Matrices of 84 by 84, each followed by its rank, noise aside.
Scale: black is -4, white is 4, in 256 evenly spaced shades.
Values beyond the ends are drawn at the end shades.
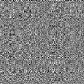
eight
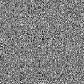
sixteen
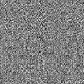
twelve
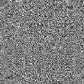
sixteen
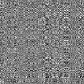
eight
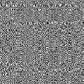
eight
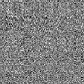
twelve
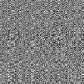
six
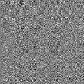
twelve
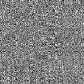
twelve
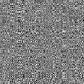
eight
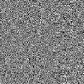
twelve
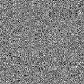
twelve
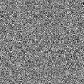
sixteen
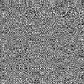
eight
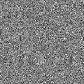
sixteen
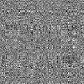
eight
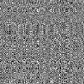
eight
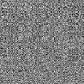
eight
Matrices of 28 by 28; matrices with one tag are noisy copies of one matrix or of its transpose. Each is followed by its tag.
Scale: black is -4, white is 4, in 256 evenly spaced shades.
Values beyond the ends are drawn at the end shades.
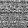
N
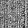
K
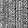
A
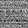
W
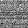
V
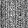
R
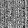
K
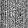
R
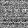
W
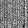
K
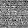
R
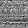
W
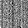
N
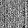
K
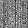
A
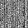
K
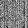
K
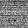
R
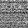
N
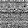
N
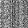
V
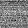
R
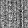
W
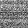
V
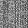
A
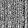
K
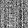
W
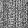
A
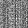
A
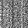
N
